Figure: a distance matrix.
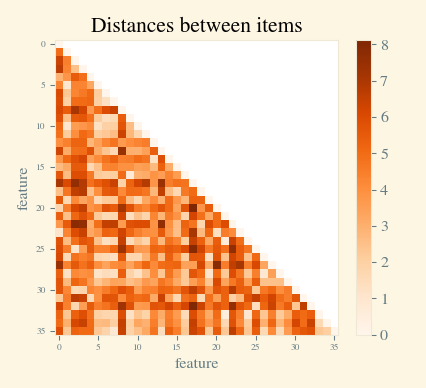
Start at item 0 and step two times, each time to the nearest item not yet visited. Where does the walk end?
20
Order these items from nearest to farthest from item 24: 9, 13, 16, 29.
9, 16, 13, 29
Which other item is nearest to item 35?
7
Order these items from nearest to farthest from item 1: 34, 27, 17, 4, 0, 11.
11, 34, 4, 27, 0, 17
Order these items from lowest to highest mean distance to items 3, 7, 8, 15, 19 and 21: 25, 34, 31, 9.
9, 34, 31, 25
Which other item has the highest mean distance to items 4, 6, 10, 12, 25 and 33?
17
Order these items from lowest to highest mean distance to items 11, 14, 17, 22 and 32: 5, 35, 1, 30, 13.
5, 1, 30, 35, 13
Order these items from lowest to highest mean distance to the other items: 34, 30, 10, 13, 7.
10, 7, 34, 13, 30
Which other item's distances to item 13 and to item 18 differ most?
22
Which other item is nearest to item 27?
29
